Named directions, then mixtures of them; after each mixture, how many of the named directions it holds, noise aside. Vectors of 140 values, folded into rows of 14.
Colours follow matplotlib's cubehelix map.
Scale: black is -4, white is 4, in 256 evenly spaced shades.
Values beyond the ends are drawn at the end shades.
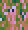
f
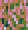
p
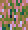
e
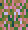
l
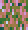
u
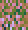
four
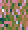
four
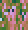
one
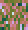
three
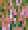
one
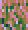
two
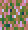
three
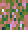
three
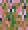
three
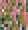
four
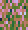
three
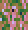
two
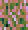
one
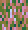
three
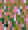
two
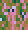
one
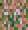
one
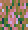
four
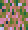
one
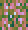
three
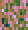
three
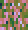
two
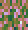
two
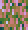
one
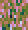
one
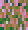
one
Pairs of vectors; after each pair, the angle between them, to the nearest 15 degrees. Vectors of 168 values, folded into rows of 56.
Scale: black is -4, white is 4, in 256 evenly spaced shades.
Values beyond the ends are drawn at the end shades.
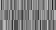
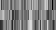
45 degrees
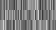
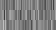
45 degrees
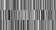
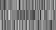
150 degrees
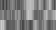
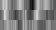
120 degrees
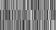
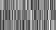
15 degrees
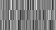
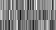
30 degrees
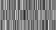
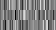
150 degrees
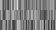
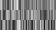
15 degrees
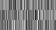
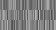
150 degrees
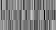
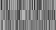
60 degrees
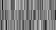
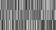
90 degrees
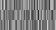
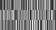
135 degrees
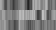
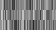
60 degrees
